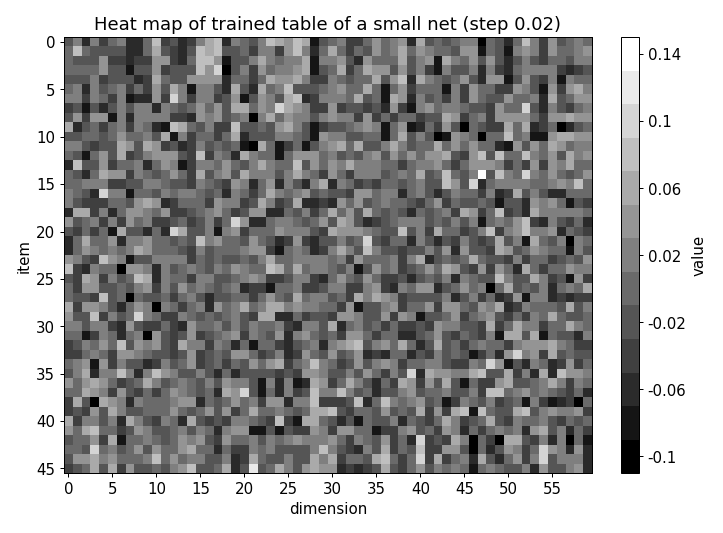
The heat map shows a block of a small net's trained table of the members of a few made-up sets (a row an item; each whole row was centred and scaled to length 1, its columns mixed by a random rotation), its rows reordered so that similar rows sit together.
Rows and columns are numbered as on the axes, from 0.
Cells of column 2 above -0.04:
35
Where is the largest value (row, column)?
14, 47
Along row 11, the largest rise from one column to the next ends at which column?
22
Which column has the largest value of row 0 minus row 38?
52
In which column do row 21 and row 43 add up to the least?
57
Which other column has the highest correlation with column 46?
59
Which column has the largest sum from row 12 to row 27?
26
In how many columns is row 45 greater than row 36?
26
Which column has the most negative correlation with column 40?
32
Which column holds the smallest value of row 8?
21
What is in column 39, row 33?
-0.06
